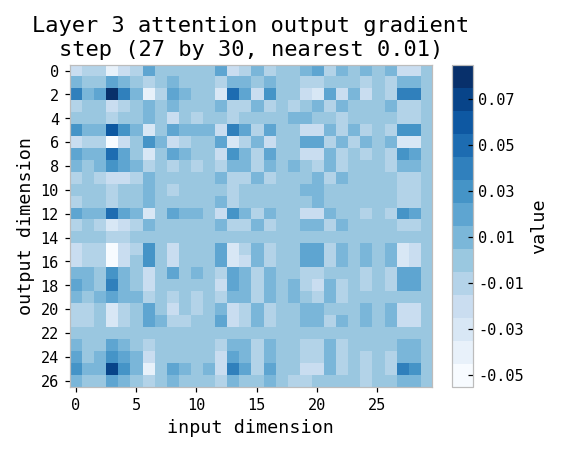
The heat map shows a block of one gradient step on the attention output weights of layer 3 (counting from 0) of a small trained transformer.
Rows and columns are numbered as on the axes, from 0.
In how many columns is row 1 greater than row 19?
6
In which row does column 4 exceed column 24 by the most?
2
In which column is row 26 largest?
3
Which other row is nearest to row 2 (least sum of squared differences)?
25
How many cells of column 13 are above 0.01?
8
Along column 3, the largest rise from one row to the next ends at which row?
7
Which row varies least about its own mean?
22
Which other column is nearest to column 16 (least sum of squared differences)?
14
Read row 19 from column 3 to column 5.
0.02 0.01 0.01
